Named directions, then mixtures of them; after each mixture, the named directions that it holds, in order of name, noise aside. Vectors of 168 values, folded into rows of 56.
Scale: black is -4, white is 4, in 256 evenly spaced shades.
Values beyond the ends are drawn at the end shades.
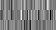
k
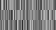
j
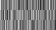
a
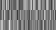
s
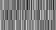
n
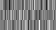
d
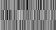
a, j, n.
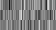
d, k.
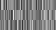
j.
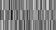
j, k, s.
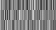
a, d, n.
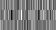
j, k, n.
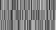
a, n.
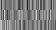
a, n, s.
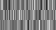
d, j.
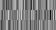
d, k, s.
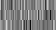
j, k.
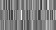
d, j, k.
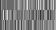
a, d, n.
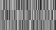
a, j.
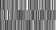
a, n.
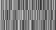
a.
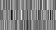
j, k.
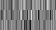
k.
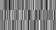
d.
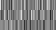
a, k.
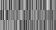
a, k, s.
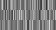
d, j.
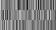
a, n.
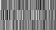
a.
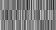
n.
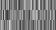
a, s.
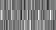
k.
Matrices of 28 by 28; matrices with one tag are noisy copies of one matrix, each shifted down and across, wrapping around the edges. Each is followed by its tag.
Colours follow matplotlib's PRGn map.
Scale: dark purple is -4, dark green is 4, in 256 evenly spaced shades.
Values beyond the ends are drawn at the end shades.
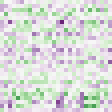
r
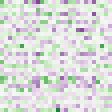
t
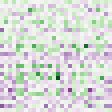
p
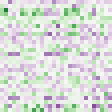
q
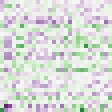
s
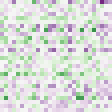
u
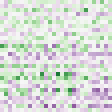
p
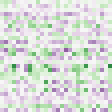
q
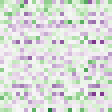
q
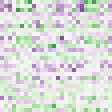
r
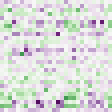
r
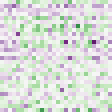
p
